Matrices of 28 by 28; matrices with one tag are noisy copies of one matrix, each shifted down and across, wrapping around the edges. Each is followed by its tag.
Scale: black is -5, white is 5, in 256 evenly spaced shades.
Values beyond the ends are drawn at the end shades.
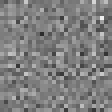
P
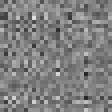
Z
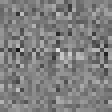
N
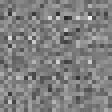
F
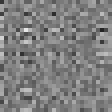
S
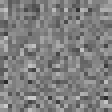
S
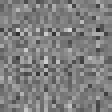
Z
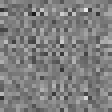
Z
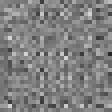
F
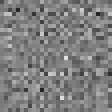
F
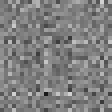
F
